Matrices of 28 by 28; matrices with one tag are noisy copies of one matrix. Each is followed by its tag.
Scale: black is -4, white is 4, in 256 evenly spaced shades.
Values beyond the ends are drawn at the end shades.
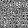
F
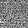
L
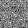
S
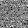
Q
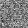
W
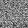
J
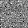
S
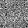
J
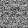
Q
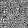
L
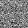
S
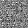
W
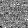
Q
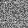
L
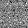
F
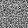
F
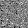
W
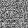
W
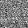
J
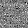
F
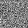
L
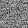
Q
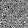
L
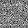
F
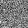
L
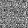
F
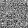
W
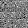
S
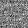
F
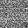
J
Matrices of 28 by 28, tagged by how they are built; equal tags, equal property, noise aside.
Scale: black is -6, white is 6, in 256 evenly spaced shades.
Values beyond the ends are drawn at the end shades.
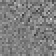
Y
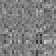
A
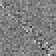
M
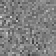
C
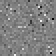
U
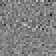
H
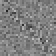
M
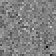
M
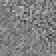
Y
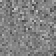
Y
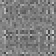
A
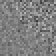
Y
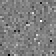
U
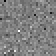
U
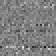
H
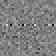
H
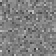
H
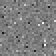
U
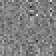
A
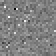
U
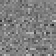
H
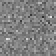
H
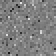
U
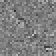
M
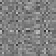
A
